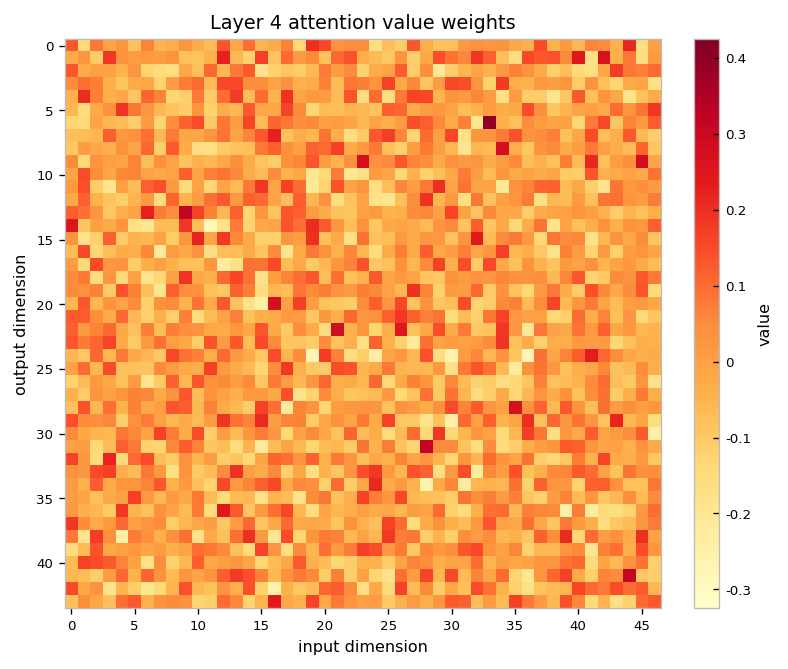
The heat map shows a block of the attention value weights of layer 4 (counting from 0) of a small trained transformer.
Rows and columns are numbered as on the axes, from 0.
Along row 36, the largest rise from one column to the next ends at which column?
12
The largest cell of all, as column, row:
33, 6
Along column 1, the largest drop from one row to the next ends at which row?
5
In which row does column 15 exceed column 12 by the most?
17
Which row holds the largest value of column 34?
8
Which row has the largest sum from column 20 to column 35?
39
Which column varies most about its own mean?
15
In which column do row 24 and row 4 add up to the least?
36
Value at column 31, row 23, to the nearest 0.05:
0
